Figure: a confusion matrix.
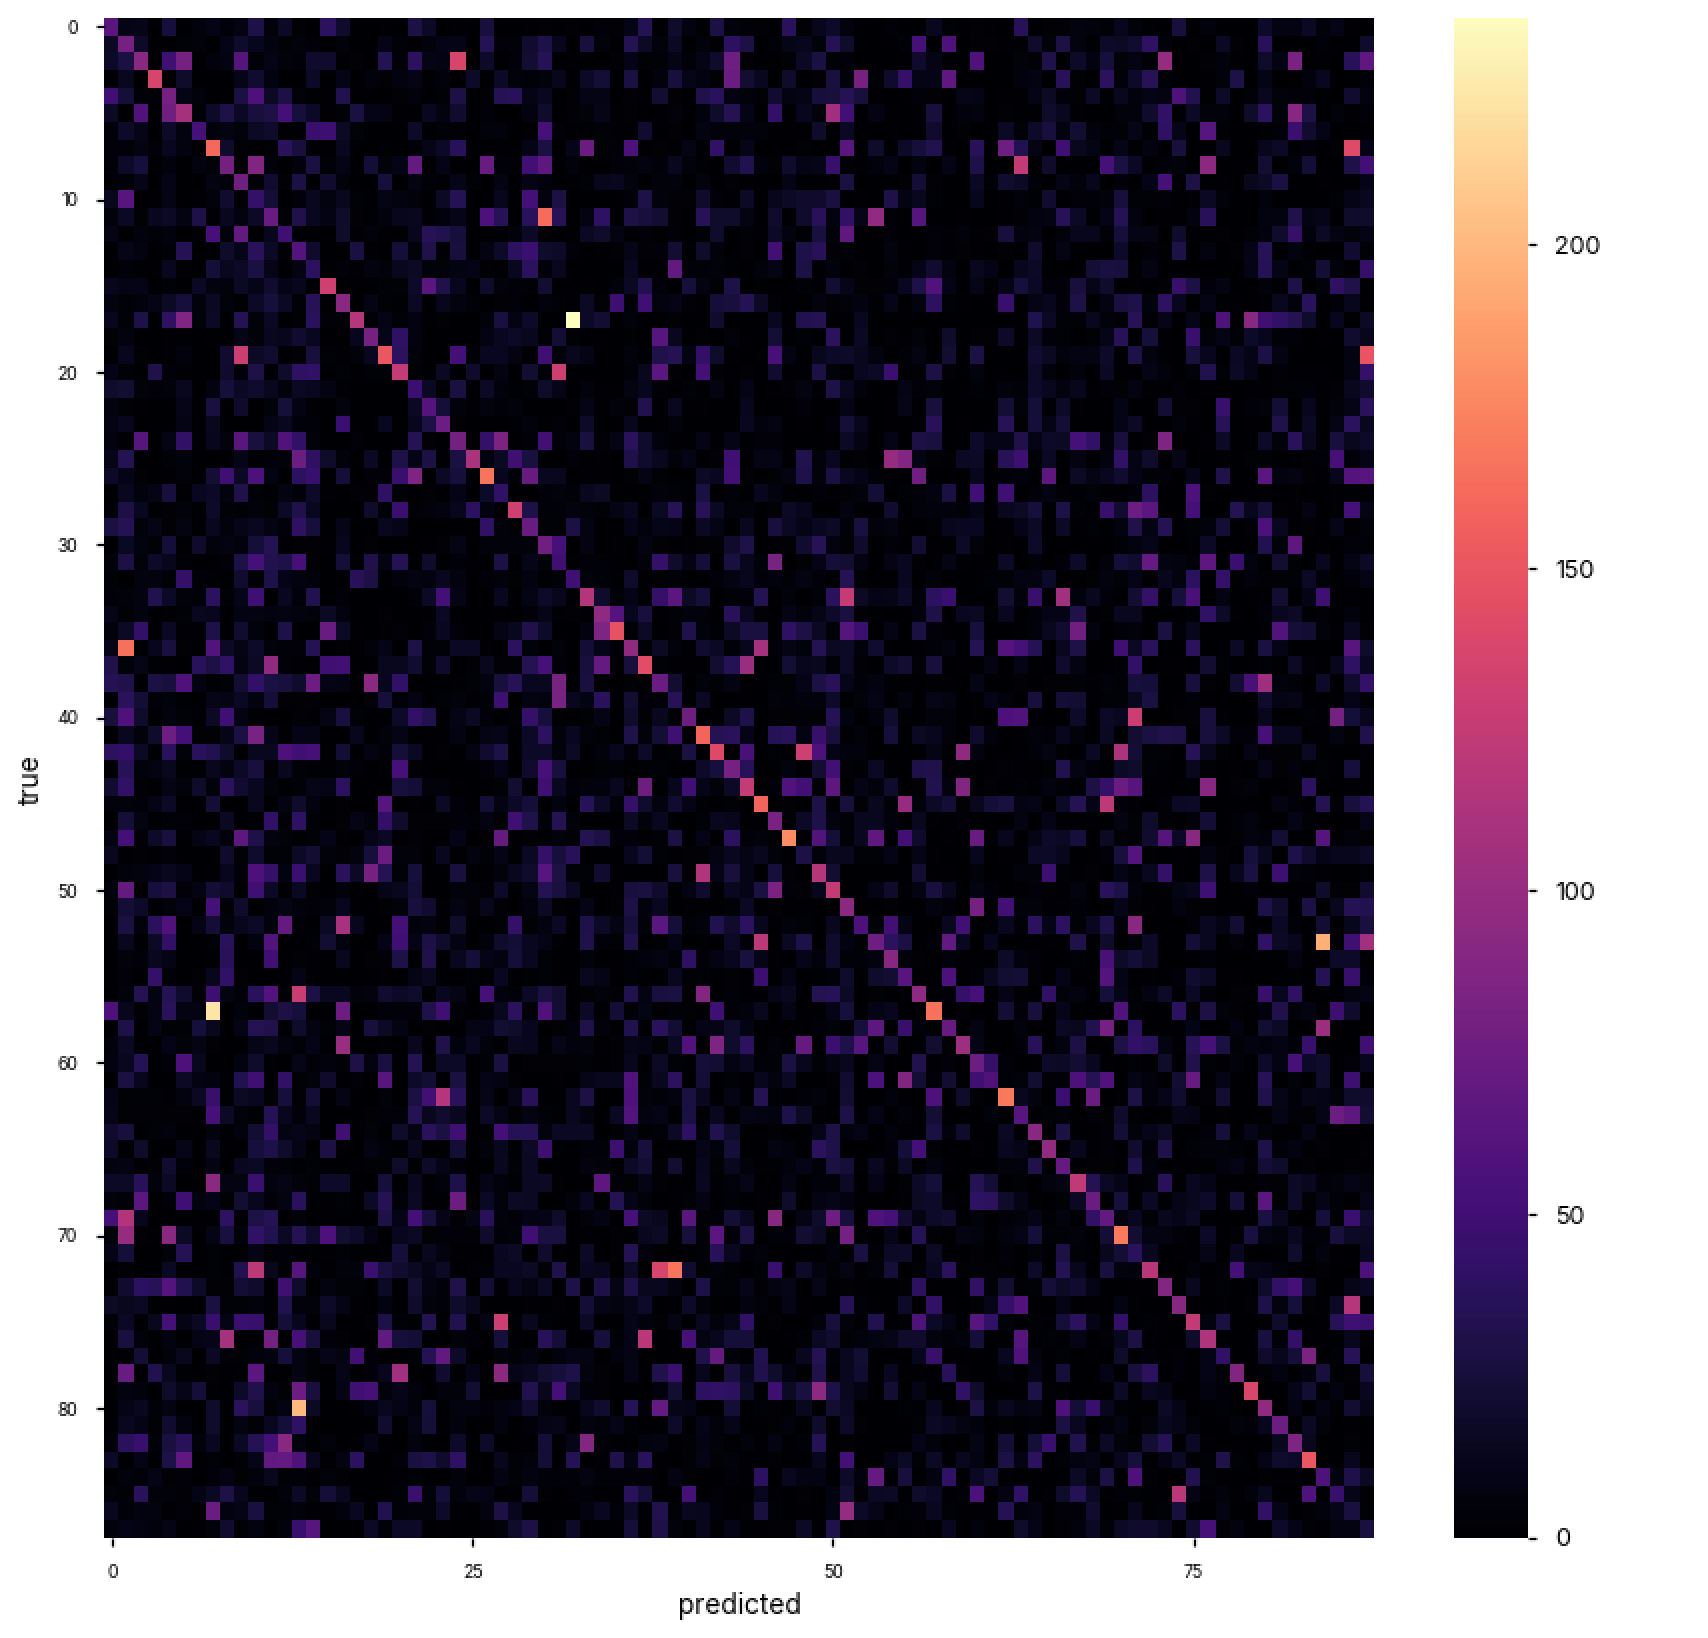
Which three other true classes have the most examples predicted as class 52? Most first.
3, 59, 35
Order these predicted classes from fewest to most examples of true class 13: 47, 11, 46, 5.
47, 11, 5, 46
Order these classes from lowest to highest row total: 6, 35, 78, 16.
6, 16, 78, 35
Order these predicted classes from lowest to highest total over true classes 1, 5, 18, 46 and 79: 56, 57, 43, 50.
57, 56, 43, 50
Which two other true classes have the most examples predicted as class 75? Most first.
47, 61
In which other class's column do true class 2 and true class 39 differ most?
24
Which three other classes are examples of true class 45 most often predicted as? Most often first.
69, 55, 19
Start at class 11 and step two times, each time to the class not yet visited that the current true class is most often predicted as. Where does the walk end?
82
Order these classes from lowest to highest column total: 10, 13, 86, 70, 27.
27, 70, 86, 13, 10
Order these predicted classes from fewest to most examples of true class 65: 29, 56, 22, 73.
22, 29, 73, 56
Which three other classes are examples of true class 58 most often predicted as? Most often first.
84, 69, 53
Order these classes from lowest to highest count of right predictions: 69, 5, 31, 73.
31, 69, 73, 5
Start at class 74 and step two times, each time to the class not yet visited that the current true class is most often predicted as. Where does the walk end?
51
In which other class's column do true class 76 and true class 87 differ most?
37
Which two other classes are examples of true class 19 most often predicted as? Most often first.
87, 9
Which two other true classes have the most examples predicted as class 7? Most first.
57, 67
